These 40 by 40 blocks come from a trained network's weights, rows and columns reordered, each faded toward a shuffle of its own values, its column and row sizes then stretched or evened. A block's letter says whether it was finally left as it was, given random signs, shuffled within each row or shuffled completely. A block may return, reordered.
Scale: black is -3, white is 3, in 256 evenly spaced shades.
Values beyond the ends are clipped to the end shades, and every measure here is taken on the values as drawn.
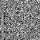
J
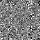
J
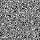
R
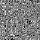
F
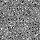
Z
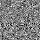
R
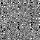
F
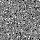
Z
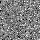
Z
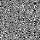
J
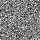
Z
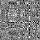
F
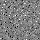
Z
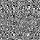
F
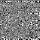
J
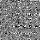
J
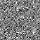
J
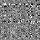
F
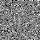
R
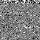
R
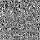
F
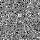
R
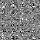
J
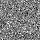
Z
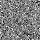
Z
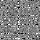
J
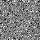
R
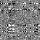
F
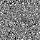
R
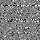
R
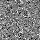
Z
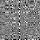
F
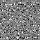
R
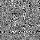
F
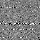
R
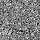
R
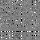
F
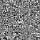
J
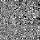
F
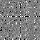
F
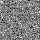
Z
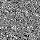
R
